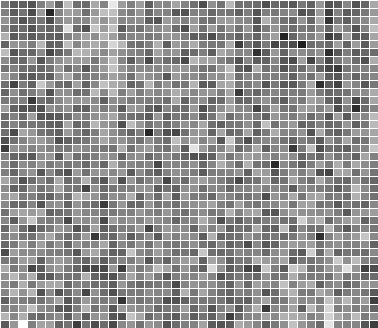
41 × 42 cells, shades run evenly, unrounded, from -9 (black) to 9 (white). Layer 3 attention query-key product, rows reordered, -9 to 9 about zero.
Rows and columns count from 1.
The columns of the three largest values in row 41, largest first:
3, 37, 33
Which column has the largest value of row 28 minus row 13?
4
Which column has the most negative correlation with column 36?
6
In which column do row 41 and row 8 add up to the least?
41
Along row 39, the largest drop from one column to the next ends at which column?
30
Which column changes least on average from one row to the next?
16
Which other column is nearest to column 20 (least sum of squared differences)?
26
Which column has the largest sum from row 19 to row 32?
35
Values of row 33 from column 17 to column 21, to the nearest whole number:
-3 0 -2 1 2
